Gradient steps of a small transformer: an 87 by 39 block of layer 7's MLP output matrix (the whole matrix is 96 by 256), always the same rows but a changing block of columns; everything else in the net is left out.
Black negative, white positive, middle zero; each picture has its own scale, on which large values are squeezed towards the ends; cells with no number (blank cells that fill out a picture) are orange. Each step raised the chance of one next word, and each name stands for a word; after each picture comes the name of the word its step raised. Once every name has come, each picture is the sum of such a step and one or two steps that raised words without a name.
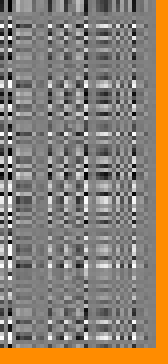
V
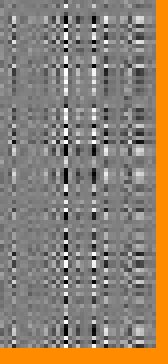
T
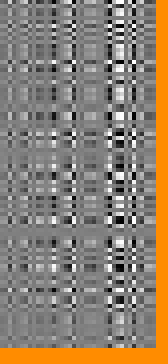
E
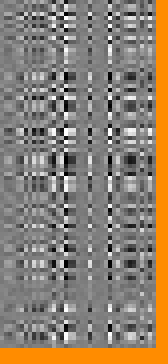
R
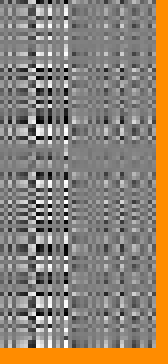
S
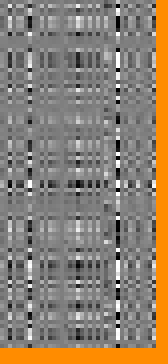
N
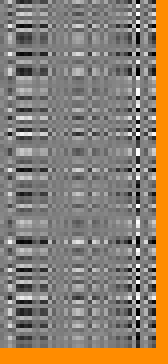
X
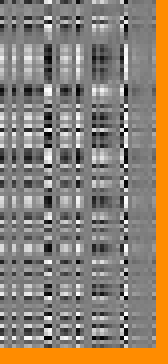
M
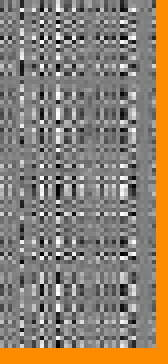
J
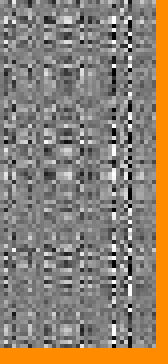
T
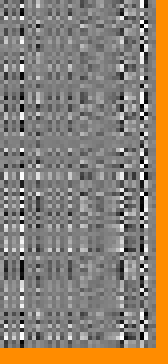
V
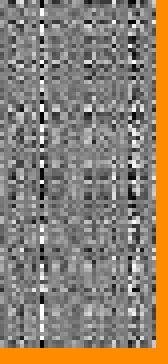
E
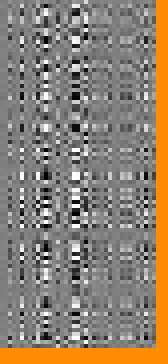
T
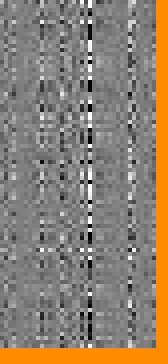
M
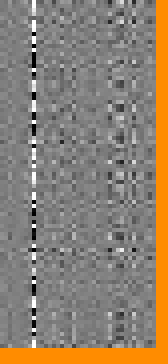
T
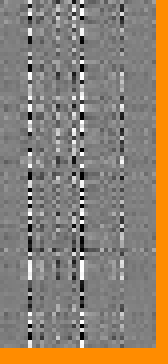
R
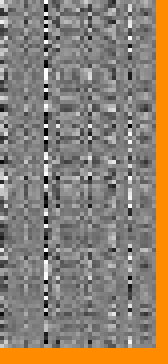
R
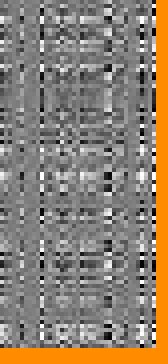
T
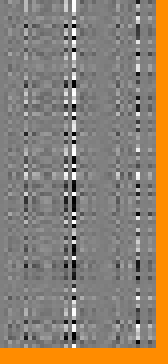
V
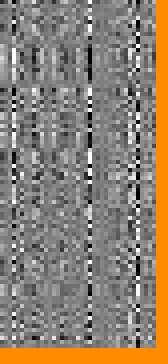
M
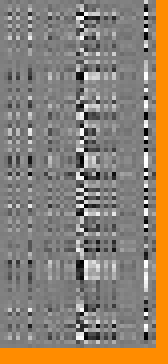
R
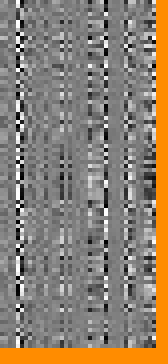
J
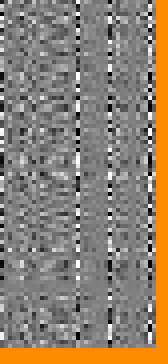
R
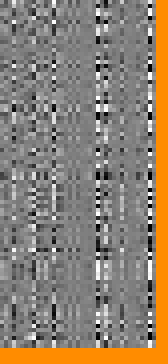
V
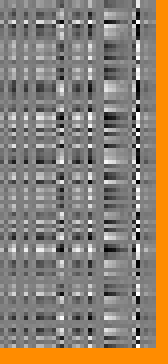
M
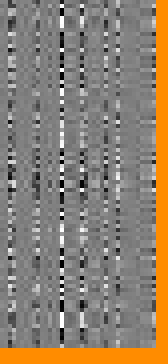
N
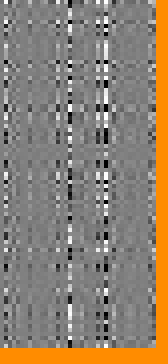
E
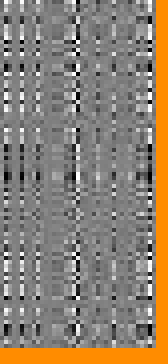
J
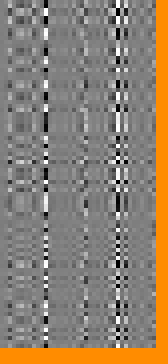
N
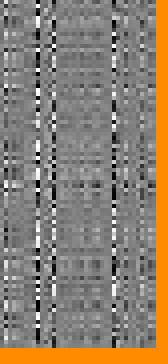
N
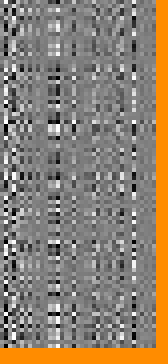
S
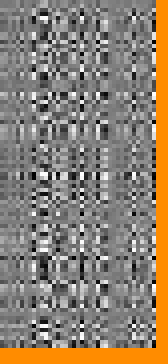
J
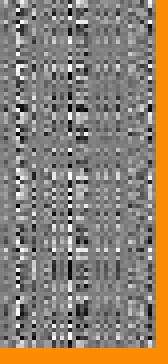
X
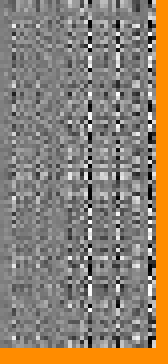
V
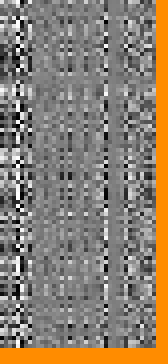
M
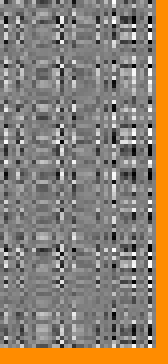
T
